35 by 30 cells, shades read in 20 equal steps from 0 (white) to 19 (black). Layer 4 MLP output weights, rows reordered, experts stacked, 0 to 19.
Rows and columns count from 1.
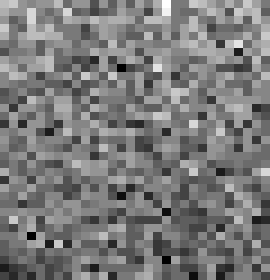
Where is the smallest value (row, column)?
1, 19
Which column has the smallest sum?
12
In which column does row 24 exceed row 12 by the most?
21
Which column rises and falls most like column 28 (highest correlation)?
7
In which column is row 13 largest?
24
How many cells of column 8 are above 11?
11
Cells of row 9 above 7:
20
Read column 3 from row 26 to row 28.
15 8 10
